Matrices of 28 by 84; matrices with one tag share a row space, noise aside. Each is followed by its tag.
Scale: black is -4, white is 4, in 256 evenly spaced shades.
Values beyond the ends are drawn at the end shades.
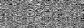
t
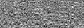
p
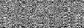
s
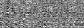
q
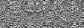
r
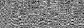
p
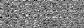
q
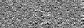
t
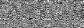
t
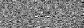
t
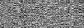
p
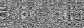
s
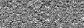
t
